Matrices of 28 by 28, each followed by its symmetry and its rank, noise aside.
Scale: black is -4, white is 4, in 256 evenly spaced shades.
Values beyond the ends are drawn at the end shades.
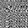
antisymmetric, rank two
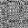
no symmetry, rank four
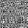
no symmetry, rank three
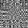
no symmetry, rank four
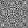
symmetric, rank three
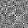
symmetric, rank four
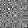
symmetric, rank three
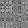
symmetric, rank three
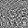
no symmetry, rank three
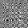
no symmetry, rank three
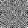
symmetric, rank two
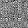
no symmetry, rank four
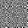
no symmetry, rank three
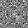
symmetric, rank four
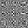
no symmetry, rank three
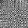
symmetric, rank three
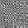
antisymmetric, rank two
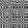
no symmetry, rank two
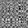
antisymmetric, rank two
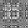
symmetric, rank two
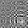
symmetric, rank two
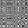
antisymmetric, rank two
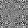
no symmetry, rank three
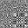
symmetric, rank two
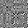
symmetric, rank four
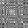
symmetric, rank three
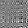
antisymmetric, rank two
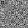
symmetric, rank four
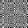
no symmetry, rank two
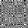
no symmetry, rank two
